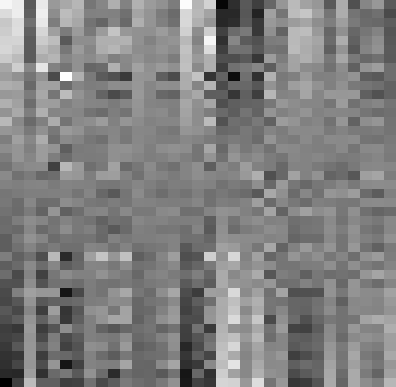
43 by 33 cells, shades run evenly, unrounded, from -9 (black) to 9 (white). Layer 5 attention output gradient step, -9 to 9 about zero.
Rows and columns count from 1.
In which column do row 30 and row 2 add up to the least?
22
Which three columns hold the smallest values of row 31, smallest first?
4, 2, 23
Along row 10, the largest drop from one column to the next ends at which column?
19
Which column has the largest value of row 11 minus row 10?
6
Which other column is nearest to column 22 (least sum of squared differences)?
33
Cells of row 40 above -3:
26
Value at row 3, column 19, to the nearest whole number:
-6
